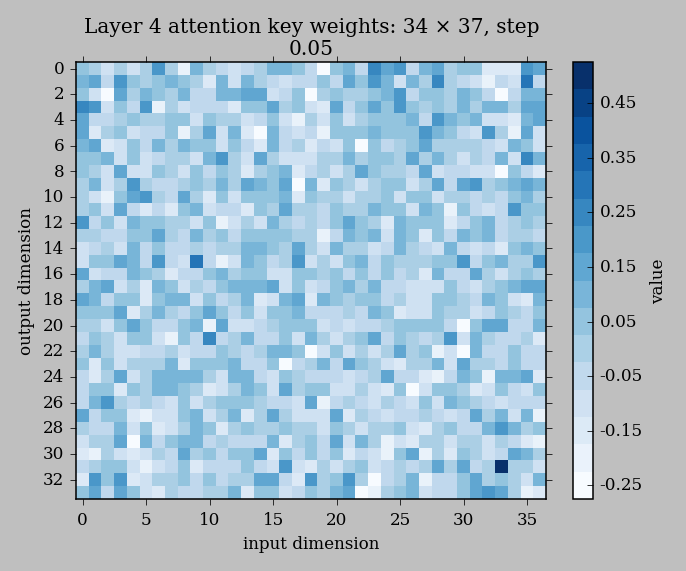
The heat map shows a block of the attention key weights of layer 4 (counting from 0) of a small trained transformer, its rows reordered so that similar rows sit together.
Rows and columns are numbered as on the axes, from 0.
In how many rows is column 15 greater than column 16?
14
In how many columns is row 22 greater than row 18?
13
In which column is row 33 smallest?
22
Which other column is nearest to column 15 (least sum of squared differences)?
20
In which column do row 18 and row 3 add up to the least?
18
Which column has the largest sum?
35
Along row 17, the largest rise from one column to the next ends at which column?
6
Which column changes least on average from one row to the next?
7
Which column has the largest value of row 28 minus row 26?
33
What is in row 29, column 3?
0.15
